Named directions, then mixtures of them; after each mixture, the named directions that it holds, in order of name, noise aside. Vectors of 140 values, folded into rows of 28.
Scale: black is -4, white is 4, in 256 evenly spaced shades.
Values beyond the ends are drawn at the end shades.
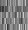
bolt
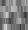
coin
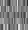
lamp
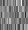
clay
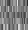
lamp.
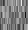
clay, coin.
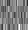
bolt, lamp.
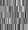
clay.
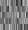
clay, lamp.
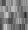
coin.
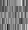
bolt, clay.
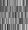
bolt, clay.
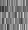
bolt.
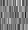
clay.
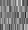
clay, lamp.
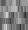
coin.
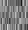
bolt, clay.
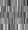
lamp.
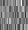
clay.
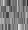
coin, lamp.
